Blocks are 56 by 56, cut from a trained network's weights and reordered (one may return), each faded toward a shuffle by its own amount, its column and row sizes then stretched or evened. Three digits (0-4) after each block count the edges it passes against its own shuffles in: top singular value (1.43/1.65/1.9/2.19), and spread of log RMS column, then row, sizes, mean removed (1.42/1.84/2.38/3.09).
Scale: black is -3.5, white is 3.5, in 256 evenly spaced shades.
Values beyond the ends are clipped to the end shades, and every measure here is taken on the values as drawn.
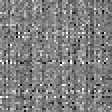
3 0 3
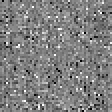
0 0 1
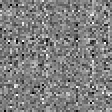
0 3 2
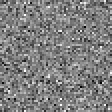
0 1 2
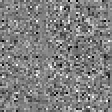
0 3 2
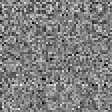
2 0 2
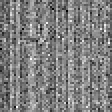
4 1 0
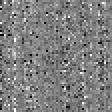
0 3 0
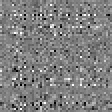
1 3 3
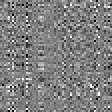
4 4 3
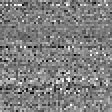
1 0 3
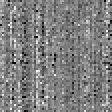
3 3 0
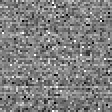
1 0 0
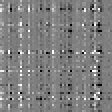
4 4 3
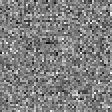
1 0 1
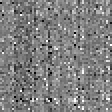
2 2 1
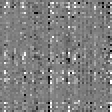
3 3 3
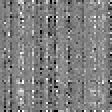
4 4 2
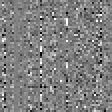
1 4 0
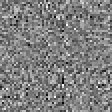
2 1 1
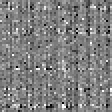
3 1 2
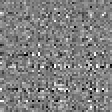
2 2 3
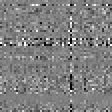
2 2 4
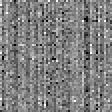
4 2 1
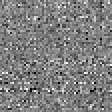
1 1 3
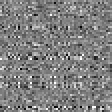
4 1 4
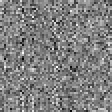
2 2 1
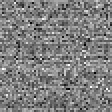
1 0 0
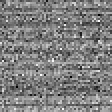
3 0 0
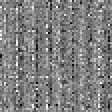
3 3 1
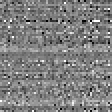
2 1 3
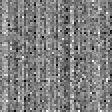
4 2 1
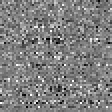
0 1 4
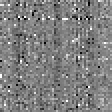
2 2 2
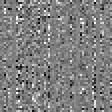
1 4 1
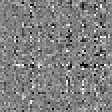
1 3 2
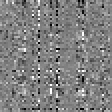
3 4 2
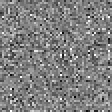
2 2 2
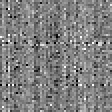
3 1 2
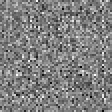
3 1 1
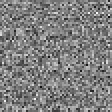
2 0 1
